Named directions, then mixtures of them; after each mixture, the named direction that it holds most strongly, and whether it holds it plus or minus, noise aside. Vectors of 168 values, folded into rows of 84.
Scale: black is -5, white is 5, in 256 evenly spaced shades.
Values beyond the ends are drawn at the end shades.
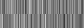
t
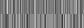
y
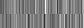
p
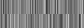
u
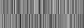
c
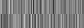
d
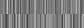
y, plus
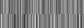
d, minus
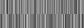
y, minus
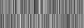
c, minus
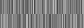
d, minus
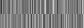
d, minus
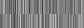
t, minus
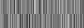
c, plus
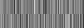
c, plus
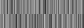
c, plus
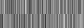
t, minus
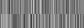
d, minus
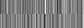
p, plus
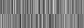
c, plus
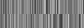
u, plus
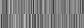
d, plus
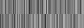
t, minus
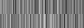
p, minus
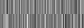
y, minus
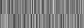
d, minus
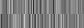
d, plus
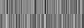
y, minus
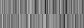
p, minus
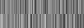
t, plus
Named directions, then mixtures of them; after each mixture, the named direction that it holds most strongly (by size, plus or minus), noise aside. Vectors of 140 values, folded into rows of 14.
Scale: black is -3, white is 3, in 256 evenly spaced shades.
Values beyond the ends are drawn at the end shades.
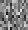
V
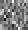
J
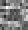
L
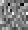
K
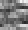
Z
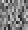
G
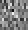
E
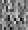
E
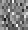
J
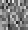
G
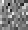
K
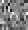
K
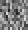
V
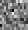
E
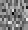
G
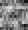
Z
